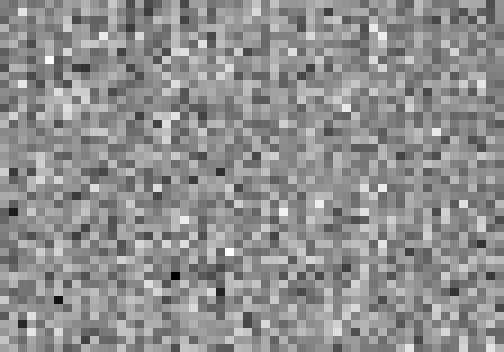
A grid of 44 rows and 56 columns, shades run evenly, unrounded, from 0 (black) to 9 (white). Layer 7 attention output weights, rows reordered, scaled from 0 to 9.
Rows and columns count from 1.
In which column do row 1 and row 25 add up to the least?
18
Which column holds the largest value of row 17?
49
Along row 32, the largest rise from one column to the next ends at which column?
26
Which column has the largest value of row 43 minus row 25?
9
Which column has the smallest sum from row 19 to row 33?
2
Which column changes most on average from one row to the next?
19
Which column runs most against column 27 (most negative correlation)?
12
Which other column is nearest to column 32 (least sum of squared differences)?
36
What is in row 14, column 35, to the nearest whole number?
6
